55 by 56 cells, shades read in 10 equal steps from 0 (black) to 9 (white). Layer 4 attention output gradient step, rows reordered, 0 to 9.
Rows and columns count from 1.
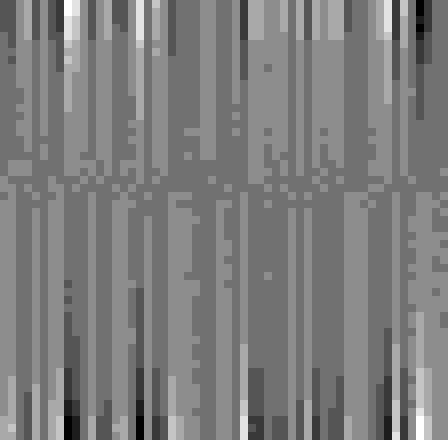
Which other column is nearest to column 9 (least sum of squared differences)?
18
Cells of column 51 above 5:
6
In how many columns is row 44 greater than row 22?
22
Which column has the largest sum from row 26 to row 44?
53
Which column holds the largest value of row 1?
9
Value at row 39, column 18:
3
